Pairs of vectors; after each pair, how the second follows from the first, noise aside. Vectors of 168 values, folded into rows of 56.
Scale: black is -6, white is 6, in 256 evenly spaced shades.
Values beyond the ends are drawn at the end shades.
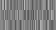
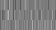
reversed, negated, partly zeroed.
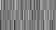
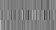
negated, partly zeroed.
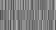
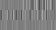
reversed, negated, partly zeroed.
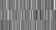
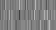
reversed, partly zeroed.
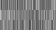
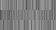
negated, shrunk.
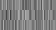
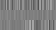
reversed, negated, partly zeroed.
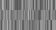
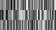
wrapped around, negated, scaled up.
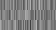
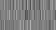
negated, partly zeroed.
